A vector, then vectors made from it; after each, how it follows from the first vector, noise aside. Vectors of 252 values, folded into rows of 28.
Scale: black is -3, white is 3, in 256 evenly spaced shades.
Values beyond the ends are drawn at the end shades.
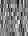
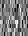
wrapped around, negated.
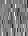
wrapped around, negated, partly zeroed.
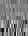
wrapped around, partly zeroed.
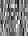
copied.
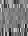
reversed, partly zeroed.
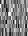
reversed.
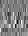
wrapped around, negated, partly zeroed.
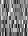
reversed.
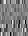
wrapped around, partly zeroed.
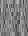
negated, shrunk.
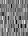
wrapped around, negated, partly zeroed.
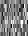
wrapped around, negated.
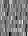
reversed, partly zeroed.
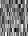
wrapped around, negated.
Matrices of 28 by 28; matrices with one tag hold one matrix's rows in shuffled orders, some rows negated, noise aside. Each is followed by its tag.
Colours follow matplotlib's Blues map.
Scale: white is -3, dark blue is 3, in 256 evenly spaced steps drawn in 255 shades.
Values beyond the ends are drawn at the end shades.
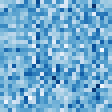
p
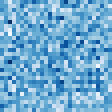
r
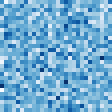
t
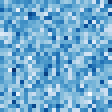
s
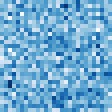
r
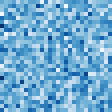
t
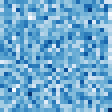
s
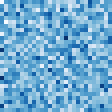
t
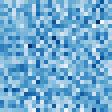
p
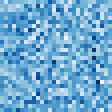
p
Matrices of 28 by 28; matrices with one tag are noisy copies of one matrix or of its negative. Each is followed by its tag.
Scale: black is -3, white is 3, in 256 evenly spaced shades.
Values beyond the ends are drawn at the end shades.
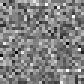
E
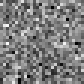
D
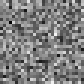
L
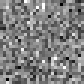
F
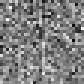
D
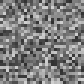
E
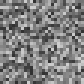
F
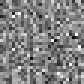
L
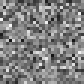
E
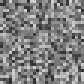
L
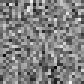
D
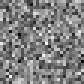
F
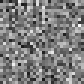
D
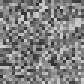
E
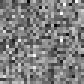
L
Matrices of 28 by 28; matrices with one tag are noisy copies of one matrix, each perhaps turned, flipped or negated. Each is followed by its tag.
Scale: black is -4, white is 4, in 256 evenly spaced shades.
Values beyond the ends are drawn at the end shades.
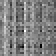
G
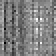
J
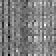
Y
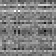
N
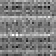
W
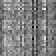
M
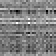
M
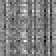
N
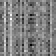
N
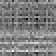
J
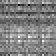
J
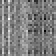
Y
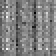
W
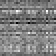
M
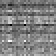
G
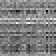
M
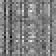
N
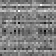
N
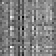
M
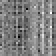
J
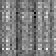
W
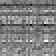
G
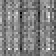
W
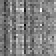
G
